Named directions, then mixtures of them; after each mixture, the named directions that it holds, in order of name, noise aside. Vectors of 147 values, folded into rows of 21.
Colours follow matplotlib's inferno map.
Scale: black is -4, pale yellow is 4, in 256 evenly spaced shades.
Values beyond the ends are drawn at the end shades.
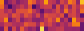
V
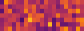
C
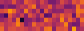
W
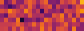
V, W.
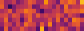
C, V.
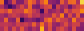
V, W.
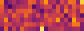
V.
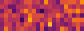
C, V.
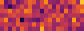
V, W.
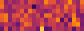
V, W.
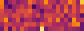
V.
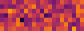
W.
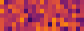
C.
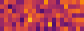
C, V.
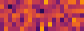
C, V.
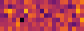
C, W.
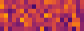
V, W.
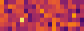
C, W.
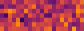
W.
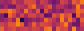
W.
